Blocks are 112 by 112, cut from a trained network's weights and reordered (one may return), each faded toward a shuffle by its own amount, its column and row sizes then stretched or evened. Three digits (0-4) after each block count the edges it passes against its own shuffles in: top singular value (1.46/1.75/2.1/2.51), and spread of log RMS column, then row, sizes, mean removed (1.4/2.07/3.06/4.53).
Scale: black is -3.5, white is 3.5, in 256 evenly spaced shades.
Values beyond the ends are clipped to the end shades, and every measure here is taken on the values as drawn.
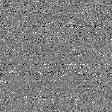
1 1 3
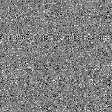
2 0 2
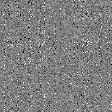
0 3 1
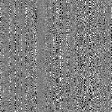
3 4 0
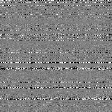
2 0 4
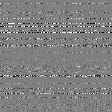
2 0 4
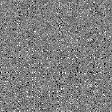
1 2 2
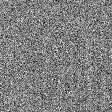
0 0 0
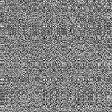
4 2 1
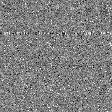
1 0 1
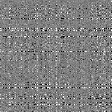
3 2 3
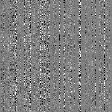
3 4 1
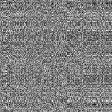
4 2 1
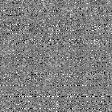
1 1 3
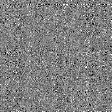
1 2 2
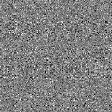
2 1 2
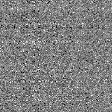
2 1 1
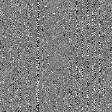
0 3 0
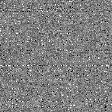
1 1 2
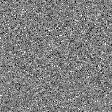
1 0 1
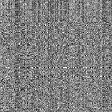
3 1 2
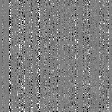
3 4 1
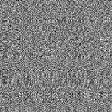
4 0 2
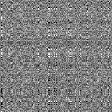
4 3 1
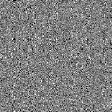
2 2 1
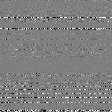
3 0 4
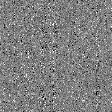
0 2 0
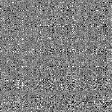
1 2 3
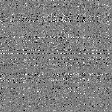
1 2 3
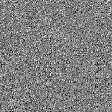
2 1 0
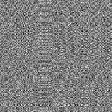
4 1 2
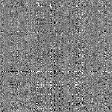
2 3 2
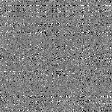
2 2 3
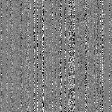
2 4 0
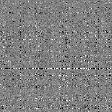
2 2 3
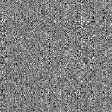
2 3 1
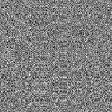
4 1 1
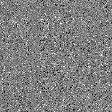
0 2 1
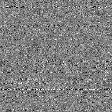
2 0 3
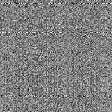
3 1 2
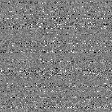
0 1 3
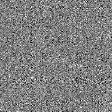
1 2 2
